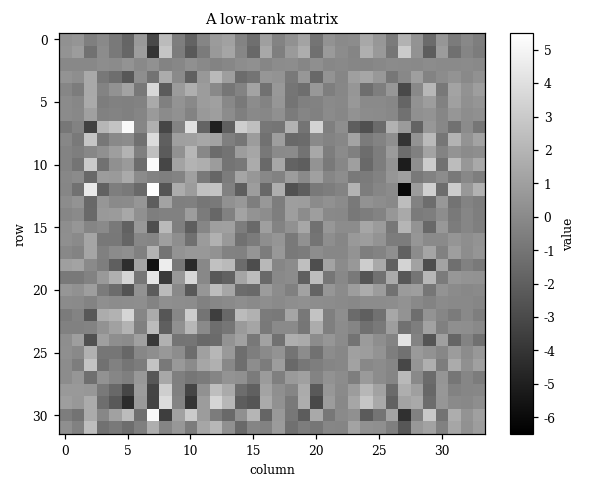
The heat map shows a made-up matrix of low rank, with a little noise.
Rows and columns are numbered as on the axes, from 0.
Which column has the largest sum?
2
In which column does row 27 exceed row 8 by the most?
27
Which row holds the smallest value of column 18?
12
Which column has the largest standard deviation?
7
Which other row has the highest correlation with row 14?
11
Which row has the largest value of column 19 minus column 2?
24
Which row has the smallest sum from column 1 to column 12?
18
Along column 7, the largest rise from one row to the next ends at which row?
19
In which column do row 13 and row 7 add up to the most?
5
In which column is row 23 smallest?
8
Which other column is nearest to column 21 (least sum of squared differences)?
1
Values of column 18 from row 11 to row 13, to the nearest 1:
1 -3 1
